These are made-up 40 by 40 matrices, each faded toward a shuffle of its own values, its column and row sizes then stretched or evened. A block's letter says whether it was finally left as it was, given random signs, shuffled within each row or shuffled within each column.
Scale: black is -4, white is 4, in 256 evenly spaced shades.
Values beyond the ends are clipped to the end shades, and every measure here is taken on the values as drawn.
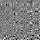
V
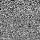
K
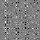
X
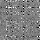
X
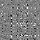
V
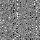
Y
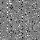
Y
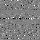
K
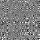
V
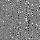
Y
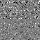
K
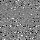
K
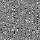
Y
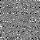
X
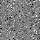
Y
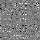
X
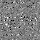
K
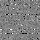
K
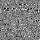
K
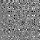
V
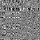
V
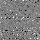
K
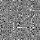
X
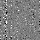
Y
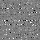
K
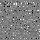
K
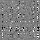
X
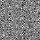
Y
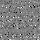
K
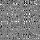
V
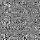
X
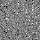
Y
